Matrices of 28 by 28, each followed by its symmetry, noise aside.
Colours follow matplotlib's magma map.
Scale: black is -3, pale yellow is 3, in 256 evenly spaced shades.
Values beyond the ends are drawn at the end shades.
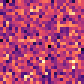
symmetric across the other diagonal.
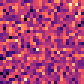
antisymmetric.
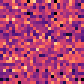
mirrored left to right.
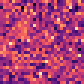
symmetric across the other diagonal.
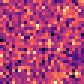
antisymmetric.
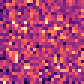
symmetric across the other diagonal.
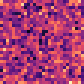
mirrored top to bottom.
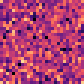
symmetric across the other diagonal.
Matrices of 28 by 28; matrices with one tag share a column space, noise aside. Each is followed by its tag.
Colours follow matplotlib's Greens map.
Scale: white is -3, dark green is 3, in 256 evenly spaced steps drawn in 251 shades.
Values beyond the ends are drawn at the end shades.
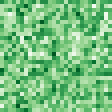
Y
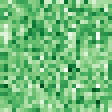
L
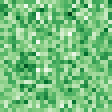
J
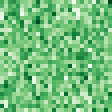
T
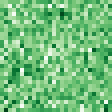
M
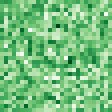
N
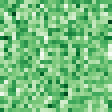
Y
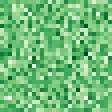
N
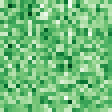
J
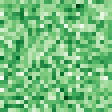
N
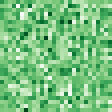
Y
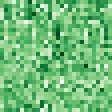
J
